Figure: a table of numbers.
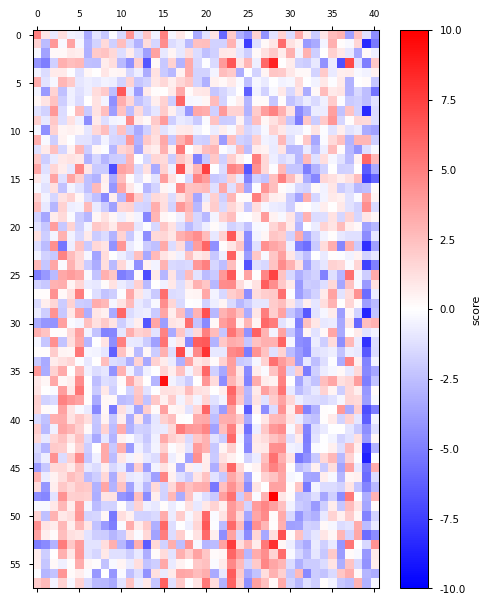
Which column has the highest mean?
23
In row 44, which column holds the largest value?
28
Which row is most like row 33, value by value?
14
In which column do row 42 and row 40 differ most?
22
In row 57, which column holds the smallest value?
25
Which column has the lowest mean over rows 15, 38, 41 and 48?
39
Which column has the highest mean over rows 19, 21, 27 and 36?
15
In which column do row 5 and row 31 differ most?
20
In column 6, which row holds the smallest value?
9
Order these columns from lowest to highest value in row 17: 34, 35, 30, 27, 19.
19, 30, 34, 35, 27
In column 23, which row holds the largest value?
53
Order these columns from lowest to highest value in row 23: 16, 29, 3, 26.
16, 26, 29, 3
